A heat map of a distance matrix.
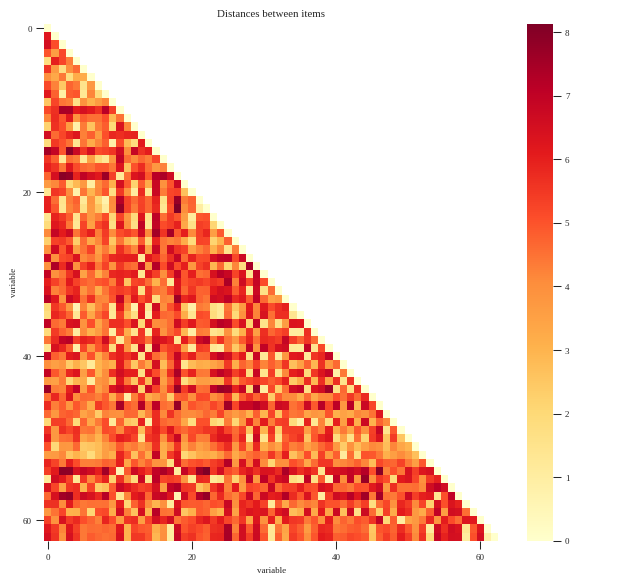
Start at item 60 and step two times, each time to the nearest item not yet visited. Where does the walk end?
47
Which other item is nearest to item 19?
6
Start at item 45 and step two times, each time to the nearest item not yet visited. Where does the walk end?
58
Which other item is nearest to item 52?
41
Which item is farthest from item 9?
44
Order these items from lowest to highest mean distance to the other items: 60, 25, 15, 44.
60, 44, 25, 15
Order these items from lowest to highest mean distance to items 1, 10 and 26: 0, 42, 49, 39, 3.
49, 0, 39, 3, 42
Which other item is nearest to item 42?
40
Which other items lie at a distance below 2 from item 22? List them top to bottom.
2, 5, 8, 16, 21
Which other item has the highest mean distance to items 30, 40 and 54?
46
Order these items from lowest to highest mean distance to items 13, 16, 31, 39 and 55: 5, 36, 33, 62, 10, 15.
5, 62, 36, 33, 15, 10
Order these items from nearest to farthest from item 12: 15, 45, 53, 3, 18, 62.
3, 45, 53, 62, 18, 15
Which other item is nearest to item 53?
61
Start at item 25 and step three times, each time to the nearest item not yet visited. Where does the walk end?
23
